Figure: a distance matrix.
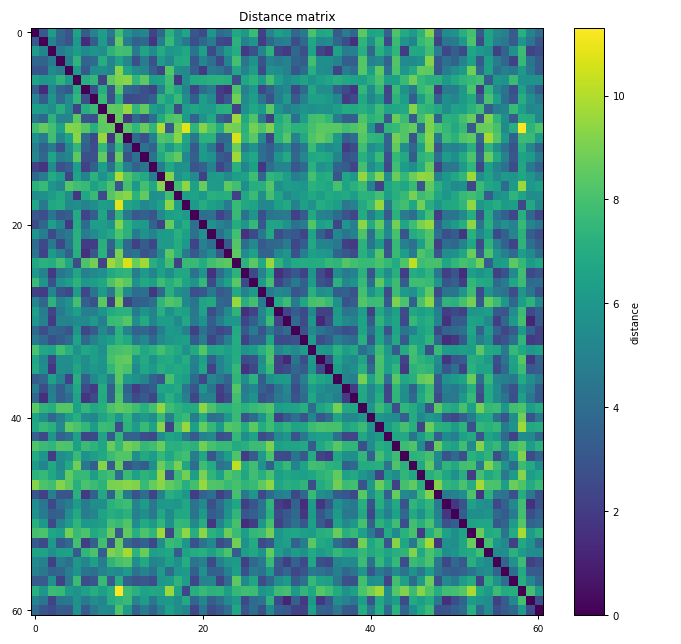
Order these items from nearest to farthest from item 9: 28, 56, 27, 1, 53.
28, 53, 1, 27, 56
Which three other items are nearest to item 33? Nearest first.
47, 43, 39
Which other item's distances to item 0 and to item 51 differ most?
26
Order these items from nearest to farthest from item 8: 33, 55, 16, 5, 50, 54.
5, 54, 55, 33, 50, 16
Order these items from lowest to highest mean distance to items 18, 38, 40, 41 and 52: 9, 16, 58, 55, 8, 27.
16, 27, 55, 9, 8, 58
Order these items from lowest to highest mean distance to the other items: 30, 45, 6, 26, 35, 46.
6, 30, 35, 26, 45, 46
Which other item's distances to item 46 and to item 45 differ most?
52
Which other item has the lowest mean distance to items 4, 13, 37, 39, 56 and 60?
31
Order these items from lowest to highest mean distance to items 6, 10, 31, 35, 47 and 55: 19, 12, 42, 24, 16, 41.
19, 42, 12, 16, 41, 24
